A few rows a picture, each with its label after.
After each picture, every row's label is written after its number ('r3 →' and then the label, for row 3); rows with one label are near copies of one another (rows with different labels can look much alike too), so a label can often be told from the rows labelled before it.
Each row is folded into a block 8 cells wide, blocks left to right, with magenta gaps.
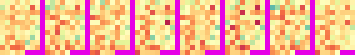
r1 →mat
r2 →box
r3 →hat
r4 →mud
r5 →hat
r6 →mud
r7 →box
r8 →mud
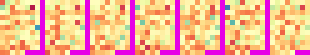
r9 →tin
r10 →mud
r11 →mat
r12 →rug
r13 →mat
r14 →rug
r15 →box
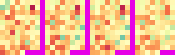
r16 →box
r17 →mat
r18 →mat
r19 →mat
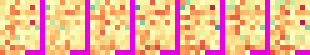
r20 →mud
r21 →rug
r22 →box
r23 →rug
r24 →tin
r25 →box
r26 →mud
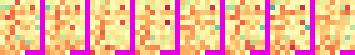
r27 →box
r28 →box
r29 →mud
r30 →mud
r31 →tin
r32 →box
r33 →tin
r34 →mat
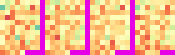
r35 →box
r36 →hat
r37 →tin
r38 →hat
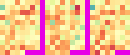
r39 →rug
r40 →mat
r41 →rug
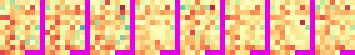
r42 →hat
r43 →hat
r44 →mat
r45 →tin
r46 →box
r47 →hat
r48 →mud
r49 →box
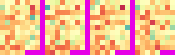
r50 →mat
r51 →rug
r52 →tin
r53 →box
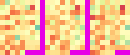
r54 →tin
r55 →mat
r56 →hat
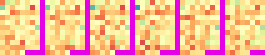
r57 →tin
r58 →box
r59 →box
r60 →rug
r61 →hat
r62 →hat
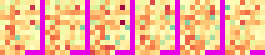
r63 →mud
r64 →hat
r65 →mud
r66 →mat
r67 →mat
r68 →rug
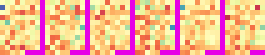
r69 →rug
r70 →mat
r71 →box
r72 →hat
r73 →rug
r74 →hat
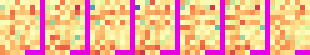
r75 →box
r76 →mat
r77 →rug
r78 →rug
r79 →tin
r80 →tin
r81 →mat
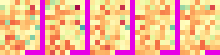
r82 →mat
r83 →tin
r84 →mud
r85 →hat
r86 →box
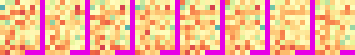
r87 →rug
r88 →mat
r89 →hat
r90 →box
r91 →tin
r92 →tin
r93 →rug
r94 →hat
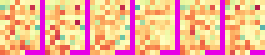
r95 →box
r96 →mud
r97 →mat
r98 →rug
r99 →box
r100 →tin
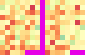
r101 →hat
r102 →mud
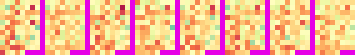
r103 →mud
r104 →box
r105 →mat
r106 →tin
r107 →mat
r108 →hat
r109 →mud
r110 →hat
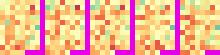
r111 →mat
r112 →box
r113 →box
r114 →tin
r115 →hat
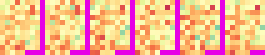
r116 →mat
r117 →mat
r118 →hat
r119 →mud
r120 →hat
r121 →hat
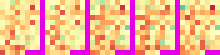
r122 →mud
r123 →mud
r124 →hat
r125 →hat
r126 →box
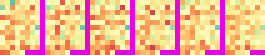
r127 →hat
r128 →box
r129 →tin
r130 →mud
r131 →tin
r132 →hat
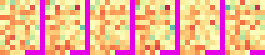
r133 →hat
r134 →tin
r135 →box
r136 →tin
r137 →mud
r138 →box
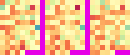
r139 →tin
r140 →tin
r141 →hat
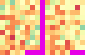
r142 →hat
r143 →tin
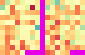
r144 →tin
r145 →hat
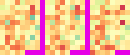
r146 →mat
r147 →mat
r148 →mud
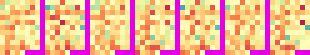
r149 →tin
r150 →box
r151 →box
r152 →mud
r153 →box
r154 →box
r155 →mud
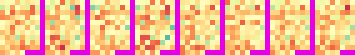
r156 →box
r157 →mat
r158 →box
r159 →mat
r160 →mud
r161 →tin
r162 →box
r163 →mat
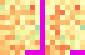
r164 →tin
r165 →mud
